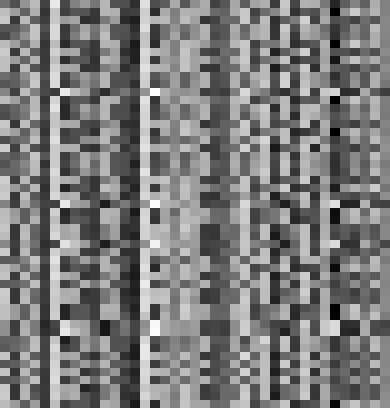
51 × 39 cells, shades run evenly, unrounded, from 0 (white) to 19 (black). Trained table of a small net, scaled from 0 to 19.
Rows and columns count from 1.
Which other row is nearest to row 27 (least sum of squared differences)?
39
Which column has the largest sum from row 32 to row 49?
14
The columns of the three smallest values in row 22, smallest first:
15, 6, 27
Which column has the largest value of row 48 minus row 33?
32
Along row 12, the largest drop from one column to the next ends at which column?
7
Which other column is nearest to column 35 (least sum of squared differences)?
2
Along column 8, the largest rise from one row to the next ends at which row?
43
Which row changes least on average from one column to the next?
31
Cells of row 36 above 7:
28
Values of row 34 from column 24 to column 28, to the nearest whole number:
7 4 14 12 10
